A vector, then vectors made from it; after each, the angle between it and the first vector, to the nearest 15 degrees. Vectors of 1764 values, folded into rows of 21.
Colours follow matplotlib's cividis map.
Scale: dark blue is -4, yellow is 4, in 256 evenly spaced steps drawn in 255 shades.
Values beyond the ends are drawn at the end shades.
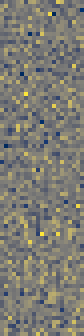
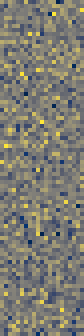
165 degrees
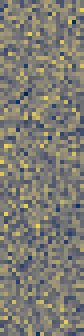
135 degrees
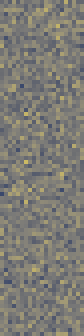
90 degrees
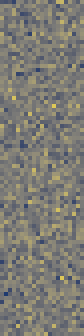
60 degrees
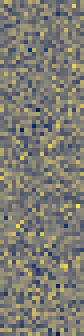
75 degrees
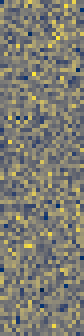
75 degrees
